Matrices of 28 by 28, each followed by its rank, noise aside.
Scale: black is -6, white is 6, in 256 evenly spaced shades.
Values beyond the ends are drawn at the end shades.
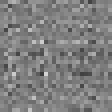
five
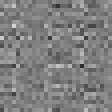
three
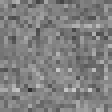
five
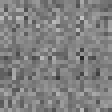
five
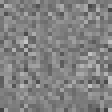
four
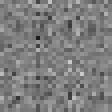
four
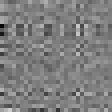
two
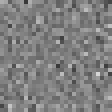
five
